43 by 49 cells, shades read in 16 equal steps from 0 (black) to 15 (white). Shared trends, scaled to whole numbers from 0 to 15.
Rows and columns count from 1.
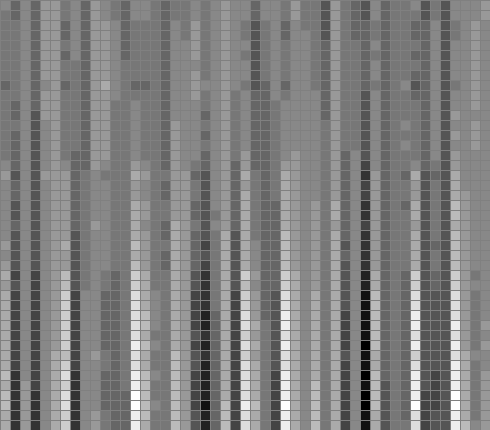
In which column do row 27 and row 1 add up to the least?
37
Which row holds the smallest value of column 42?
9
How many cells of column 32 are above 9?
14
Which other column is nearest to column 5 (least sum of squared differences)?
10
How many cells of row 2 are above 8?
7
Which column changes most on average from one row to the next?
42
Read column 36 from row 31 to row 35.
8 8 8 8 8
